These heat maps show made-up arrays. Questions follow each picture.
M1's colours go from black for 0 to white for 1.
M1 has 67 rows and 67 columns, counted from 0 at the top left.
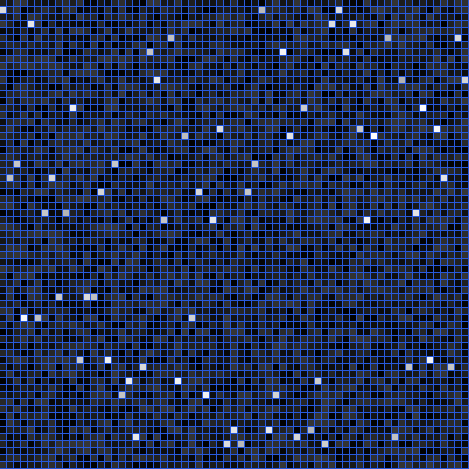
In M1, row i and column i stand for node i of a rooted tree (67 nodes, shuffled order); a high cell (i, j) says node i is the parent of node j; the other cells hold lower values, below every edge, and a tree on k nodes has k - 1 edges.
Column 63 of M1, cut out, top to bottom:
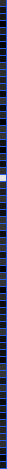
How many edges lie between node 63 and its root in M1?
2
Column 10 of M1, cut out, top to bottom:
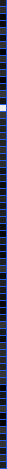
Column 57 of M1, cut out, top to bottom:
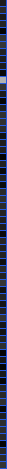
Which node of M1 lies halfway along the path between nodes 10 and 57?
51
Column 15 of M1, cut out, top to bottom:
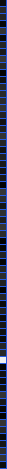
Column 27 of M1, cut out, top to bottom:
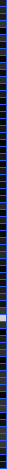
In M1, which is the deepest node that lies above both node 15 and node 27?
54
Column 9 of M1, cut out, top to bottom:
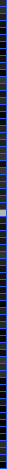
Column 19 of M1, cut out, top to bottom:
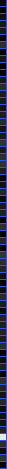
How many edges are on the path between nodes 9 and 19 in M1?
5
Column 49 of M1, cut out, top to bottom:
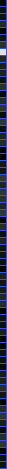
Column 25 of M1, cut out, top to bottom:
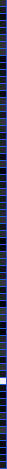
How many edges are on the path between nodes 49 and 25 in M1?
2
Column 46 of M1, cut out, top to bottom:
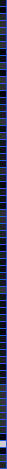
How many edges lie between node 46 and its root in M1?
3
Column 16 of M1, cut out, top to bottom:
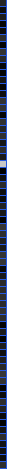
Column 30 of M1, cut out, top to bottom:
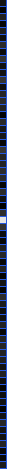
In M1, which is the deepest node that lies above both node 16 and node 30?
31
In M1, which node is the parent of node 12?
42
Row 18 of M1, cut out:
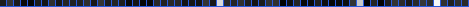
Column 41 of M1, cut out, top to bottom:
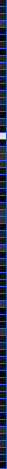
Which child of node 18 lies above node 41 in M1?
62
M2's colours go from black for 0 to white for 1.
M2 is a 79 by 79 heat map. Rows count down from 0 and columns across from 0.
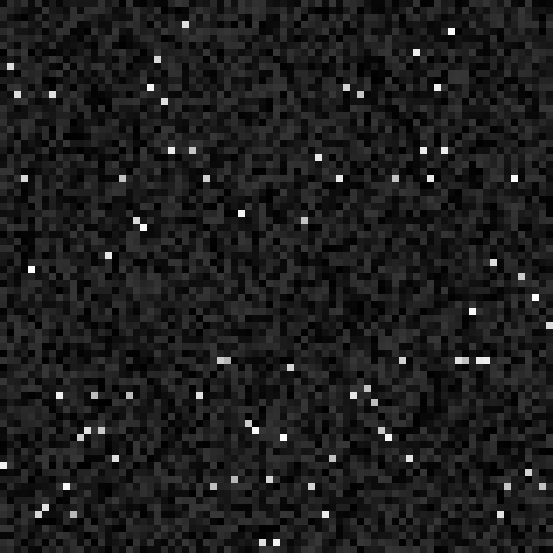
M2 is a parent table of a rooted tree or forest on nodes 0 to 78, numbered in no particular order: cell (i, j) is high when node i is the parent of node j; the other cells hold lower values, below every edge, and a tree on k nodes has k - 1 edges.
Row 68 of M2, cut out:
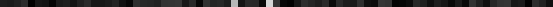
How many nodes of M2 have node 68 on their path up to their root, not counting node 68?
4
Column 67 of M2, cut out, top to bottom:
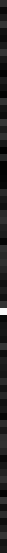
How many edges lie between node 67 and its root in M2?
6
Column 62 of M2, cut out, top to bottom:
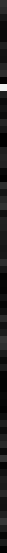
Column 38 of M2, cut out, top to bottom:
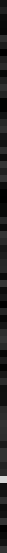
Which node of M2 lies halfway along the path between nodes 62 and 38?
56
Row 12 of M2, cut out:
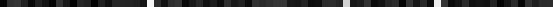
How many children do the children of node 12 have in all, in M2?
7
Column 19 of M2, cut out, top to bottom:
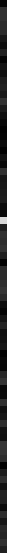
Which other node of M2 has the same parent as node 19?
43
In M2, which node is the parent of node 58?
65
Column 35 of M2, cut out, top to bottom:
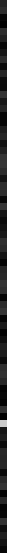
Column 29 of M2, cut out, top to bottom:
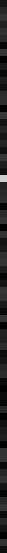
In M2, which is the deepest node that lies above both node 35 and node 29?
25
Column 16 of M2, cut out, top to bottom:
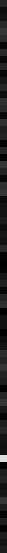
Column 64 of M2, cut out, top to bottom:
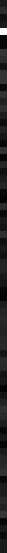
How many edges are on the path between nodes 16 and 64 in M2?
6
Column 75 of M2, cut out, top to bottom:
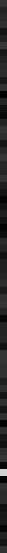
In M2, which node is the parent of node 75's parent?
44
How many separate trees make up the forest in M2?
2
